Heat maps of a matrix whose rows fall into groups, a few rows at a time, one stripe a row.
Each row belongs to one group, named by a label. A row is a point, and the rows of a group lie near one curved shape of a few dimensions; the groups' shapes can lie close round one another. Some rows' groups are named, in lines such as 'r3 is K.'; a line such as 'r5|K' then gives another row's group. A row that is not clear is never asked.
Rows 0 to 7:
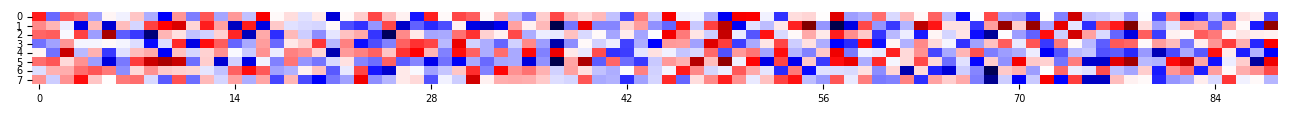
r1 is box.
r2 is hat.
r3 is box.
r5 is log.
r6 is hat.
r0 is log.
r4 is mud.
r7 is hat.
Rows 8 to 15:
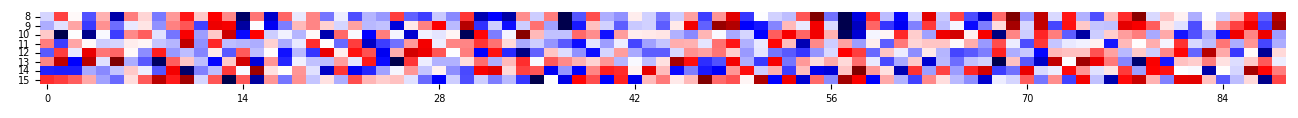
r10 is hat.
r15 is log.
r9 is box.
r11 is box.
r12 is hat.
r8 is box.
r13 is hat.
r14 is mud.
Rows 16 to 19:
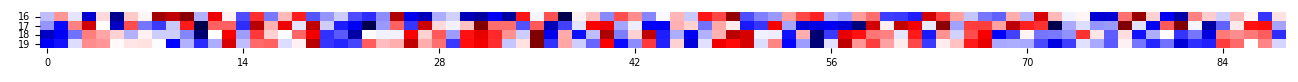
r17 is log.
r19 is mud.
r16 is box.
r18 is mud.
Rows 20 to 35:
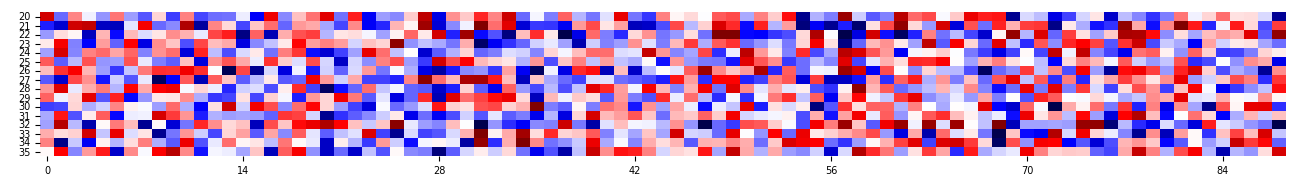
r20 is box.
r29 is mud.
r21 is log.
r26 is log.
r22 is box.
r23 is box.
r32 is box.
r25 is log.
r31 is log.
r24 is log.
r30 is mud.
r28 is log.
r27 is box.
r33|hat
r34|hat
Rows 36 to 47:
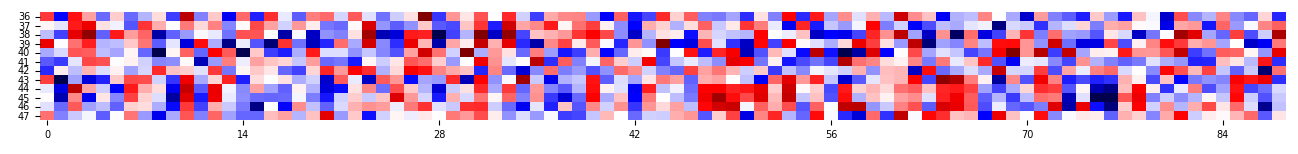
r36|mud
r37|hat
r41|mud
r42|hat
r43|hat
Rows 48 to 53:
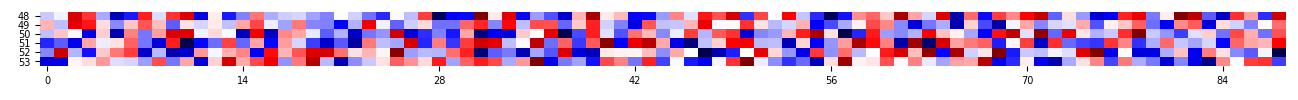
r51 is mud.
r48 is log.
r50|box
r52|box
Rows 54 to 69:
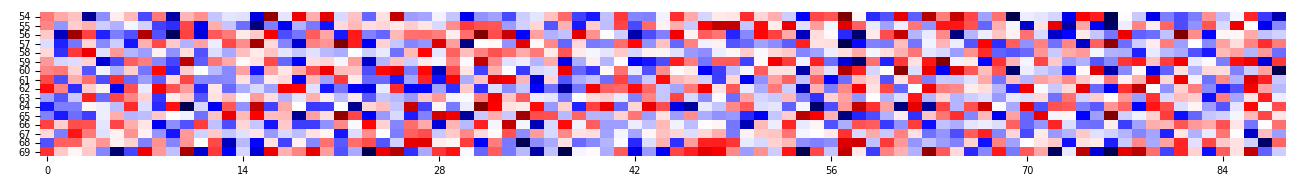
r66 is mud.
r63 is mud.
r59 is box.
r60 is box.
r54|box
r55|hat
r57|hat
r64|mud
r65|hat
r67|mud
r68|hat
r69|log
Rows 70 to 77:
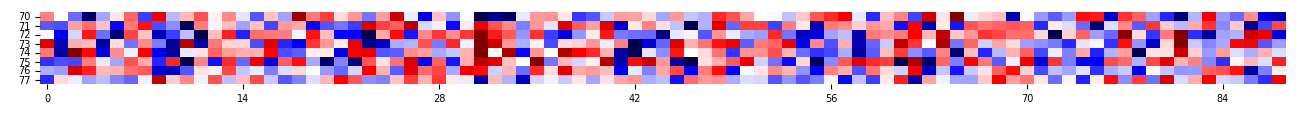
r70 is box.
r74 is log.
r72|log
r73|box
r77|hat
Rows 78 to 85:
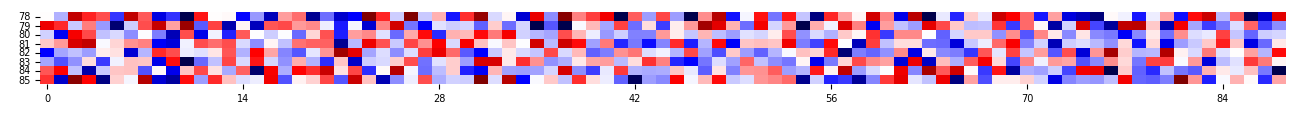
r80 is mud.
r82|hat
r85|log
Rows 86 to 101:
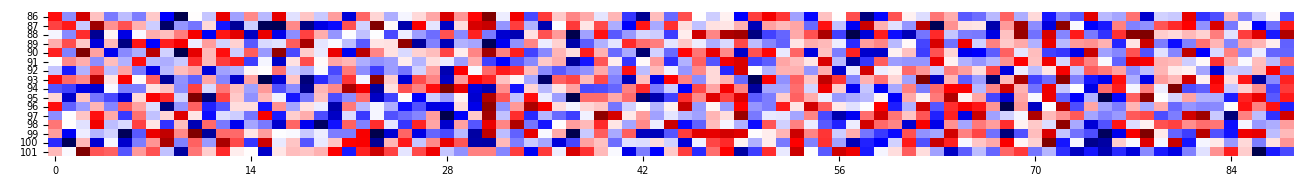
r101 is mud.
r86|log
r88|box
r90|log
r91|box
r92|mud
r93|mud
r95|box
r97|log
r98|mud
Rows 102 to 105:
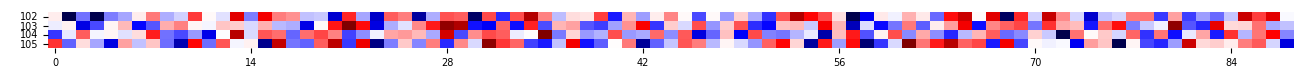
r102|hat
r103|hat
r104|mud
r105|box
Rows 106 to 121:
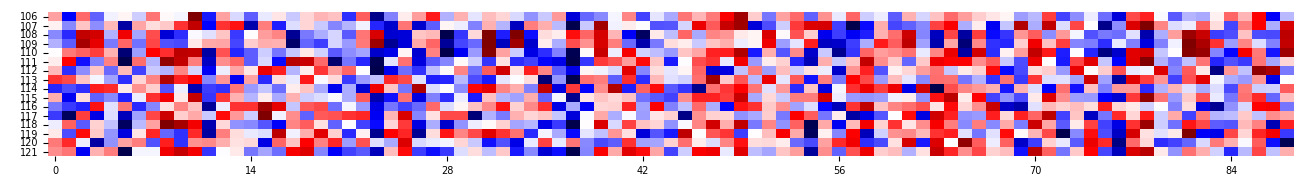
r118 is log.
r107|box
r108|log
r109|log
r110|log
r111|log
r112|mud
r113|log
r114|mud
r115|box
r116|mud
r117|hat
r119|log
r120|box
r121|log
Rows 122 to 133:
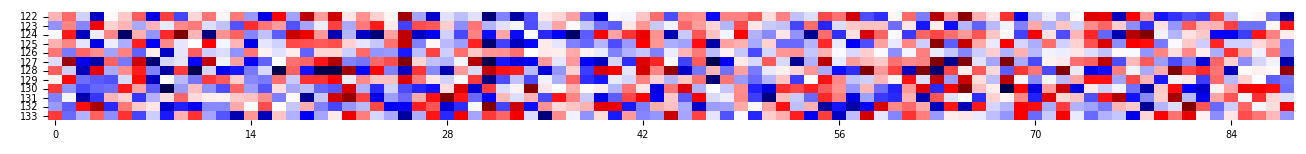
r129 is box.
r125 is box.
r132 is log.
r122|box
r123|hat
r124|log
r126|mud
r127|box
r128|mud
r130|hat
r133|mud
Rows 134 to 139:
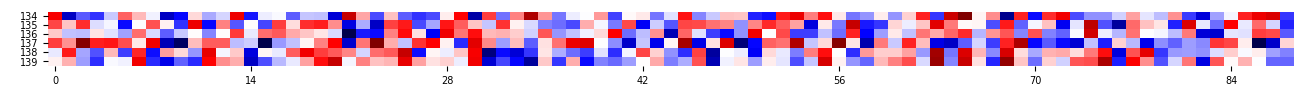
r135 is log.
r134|hat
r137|mud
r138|box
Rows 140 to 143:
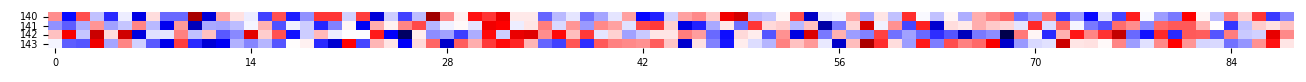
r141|mud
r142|hat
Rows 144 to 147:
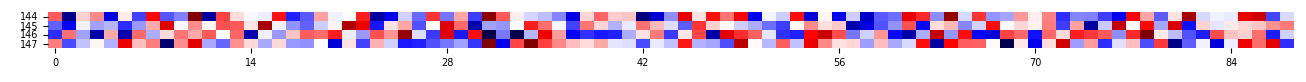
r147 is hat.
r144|box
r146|box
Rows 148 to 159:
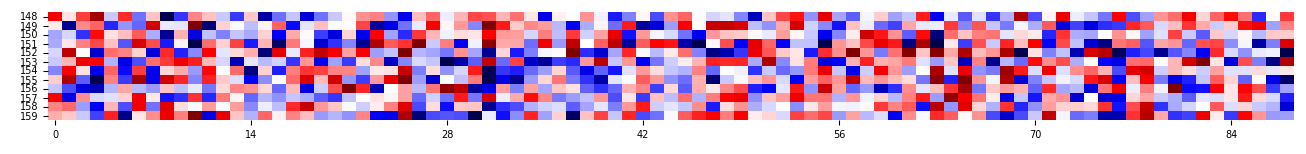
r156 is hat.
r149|box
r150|mud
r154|box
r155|box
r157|hat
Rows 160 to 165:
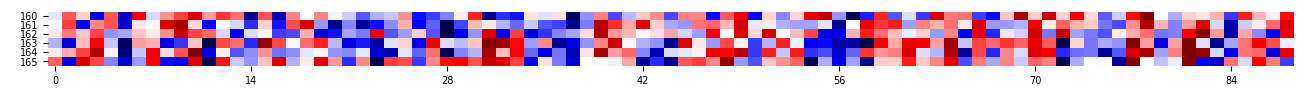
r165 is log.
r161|log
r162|log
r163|log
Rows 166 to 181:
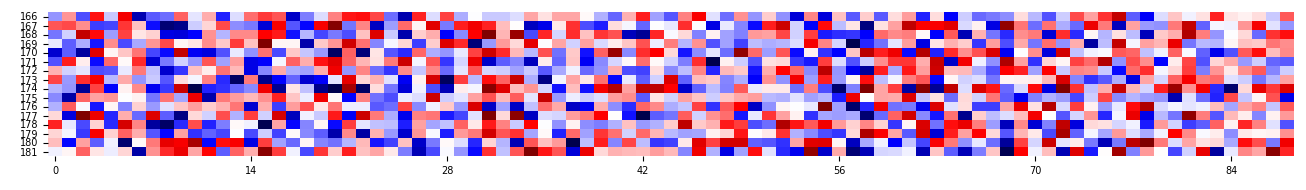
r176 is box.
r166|hat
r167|box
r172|box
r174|mud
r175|mud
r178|hat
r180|box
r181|hat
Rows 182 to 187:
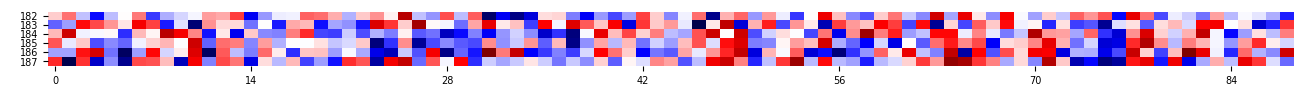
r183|mud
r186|log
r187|hat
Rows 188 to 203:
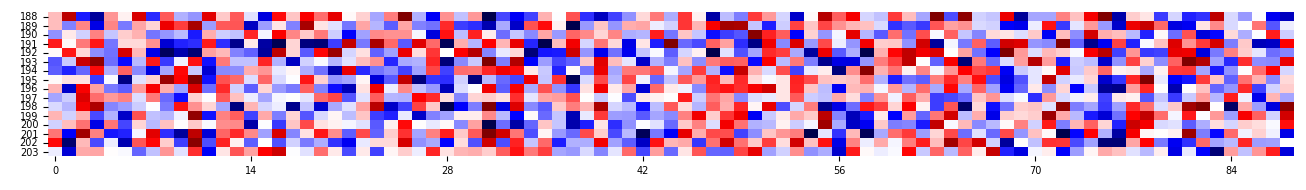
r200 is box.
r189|box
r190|log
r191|mud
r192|box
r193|log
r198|log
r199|box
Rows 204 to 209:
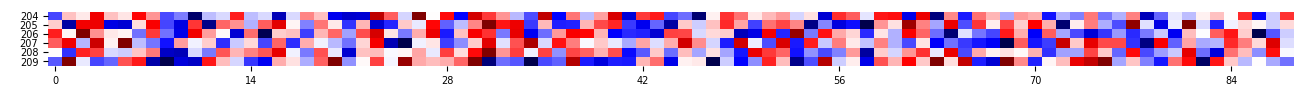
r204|mud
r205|log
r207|hat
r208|log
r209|box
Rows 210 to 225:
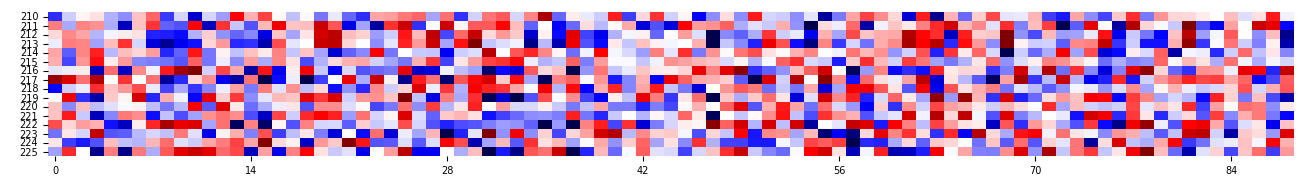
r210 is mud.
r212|box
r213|box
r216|box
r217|mud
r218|mud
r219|box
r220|box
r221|box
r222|log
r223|log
